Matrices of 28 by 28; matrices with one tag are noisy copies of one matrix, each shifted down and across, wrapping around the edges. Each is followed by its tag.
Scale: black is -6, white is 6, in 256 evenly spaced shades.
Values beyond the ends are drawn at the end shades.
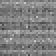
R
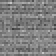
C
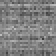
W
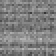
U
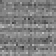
R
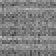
R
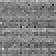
R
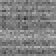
U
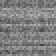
U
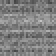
U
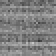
R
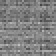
C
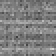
R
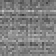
W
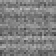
R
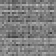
C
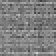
C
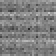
R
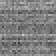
W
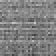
C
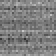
W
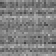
R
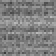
U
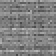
C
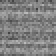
R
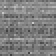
W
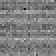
R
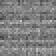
R
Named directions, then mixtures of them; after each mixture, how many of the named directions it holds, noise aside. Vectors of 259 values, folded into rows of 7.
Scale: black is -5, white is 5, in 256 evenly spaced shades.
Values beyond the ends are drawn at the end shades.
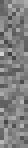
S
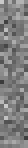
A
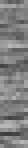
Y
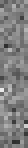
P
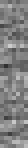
two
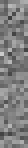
three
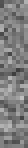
four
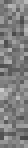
four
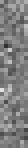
four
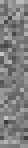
two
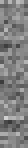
two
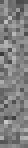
two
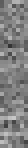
two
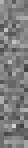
three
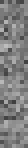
two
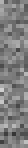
four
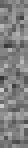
two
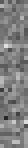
three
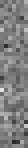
one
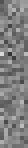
one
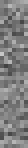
three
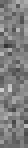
two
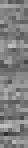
one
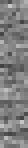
two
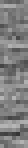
one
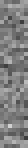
three
